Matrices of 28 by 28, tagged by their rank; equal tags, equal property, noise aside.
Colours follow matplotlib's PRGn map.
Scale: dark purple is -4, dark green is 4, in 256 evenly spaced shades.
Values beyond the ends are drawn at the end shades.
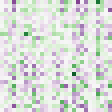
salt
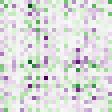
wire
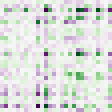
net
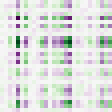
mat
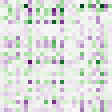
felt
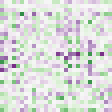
salt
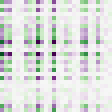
mat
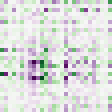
felt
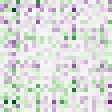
salt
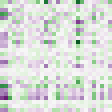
net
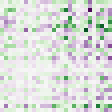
felt
